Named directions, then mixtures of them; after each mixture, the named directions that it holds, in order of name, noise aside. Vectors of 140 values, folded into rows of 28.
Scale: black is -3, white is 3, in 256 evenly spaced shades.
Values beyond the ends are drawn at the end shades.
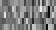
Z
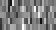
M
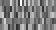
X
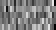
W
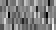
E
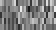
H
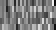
W, X, Z.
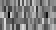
E, M, X.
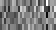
H, M, Z.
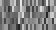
H, X, Z.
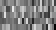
W, Z.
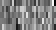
H, M, W.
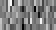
M.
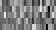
Z.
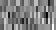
E.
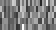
H, M, X.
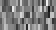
X, Z.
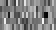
E, W, X.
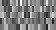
X, Z.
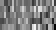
M, W, Z.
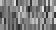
H.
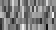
M, X, Z.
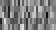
E, M, X.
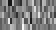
M, Z.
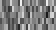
H, X, Z.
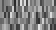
W, X.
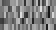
Z.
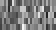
H, M.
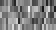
H.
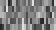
M, W.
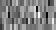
E, M.
